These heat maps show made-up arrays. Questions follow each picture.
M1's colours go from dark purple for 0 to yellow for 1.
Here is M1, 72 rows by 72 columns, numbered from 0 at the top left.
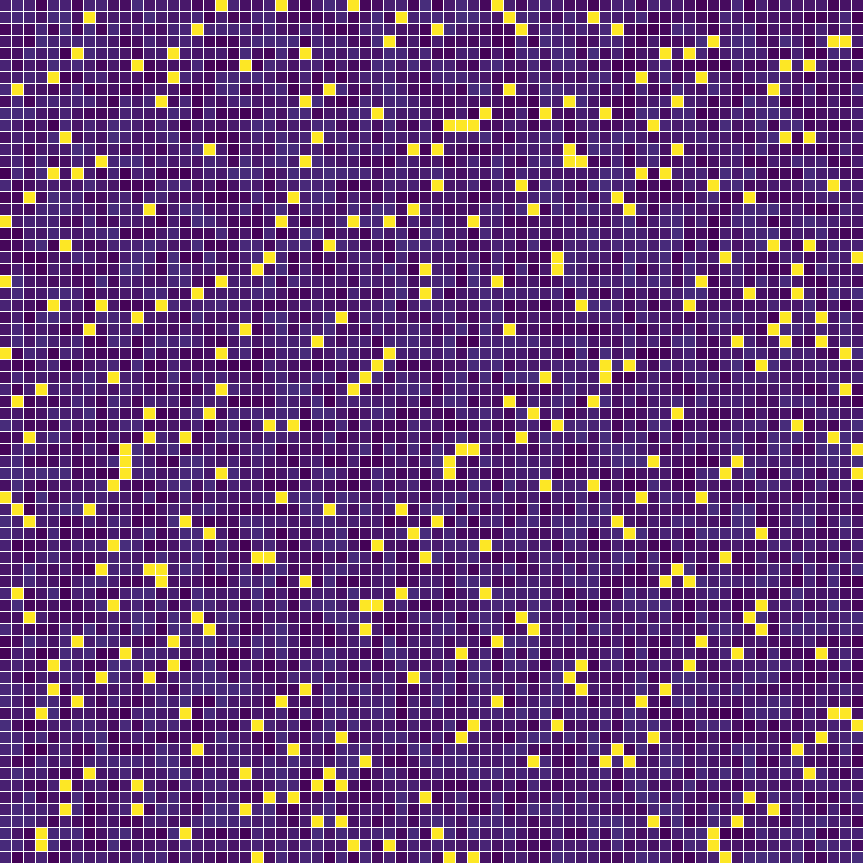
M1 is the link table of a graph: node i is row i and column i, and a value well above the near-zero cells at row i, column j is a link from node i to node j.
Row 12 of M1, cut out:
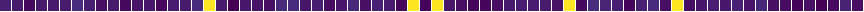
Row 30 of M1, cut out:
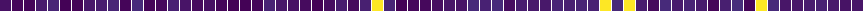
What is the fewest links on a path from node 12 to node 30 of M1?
3
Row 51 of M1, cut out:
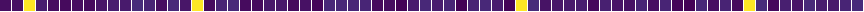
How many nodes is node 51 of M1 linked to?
4
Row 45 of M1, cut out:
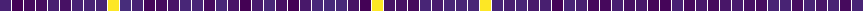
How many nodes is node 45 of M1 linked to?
3
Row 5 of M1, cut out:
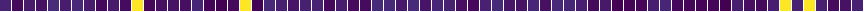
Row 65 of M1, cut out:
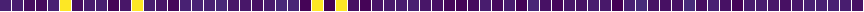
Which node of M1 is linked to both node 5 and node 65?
node 11
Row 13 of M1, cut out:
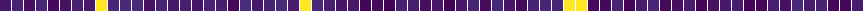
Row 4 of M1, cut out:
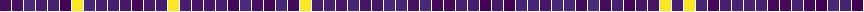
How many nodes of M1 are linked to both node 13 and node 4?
1
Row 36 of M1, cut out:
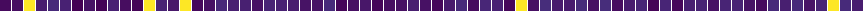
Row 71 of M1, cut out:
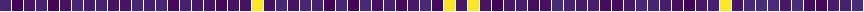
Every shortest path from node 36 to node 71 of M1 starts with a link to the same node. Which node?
node 69
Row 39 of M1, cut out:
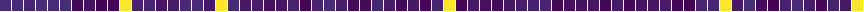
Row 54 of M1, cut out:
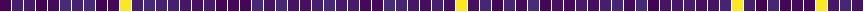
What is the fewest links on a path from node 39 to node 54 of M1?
2
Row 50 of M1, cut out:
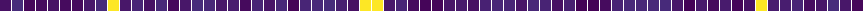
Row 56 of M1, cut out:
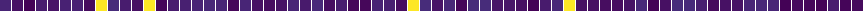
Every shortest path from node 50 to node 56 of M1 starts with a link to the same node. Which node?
node 63
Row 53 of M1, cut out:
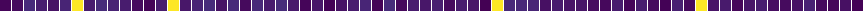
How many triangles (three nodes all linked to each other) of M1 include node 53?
3
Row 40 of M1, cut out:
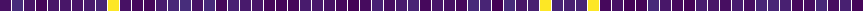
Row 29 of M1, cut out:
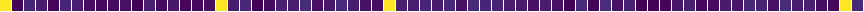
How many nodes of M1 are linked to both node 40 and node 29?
0
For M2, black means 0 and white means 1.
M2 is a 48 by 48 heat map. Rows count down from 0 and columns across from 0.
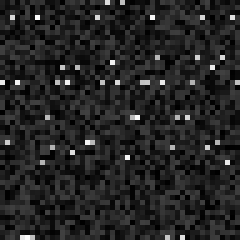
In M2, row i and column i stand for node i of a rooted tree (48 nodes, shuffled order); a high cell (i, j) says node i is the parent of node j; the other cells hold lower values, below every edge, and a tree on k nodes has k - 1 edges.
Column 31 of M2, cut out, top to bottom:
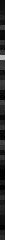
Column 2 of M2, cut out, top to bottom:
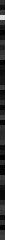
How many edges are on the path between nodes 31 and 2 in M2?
4
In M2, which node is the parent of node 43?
28
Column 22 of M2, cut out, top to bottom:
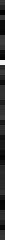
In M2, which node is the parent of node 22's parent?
13
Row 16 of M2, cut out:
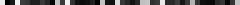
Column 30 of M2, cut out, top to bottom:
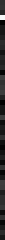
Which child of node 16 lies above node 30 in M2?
3
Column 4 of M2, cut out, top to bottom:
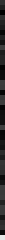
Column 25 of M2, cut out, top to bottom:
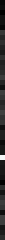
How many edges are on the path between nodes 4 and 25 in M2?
5
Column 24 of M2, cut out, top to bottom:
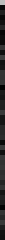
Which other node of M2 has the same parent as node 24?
21
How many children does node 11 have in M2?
3
